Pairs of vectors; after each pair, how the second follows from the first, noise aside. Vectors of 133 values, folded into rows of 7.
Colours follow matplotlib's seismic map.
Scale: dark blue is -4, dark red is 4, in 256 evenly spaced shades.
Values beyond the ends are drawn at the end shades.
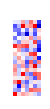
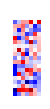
reversed.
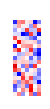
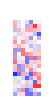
wrapped around, shrunk.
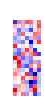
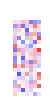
wrapped around, negated, shrunk.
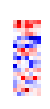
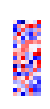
shuffled.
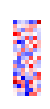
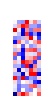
reversed, negated.
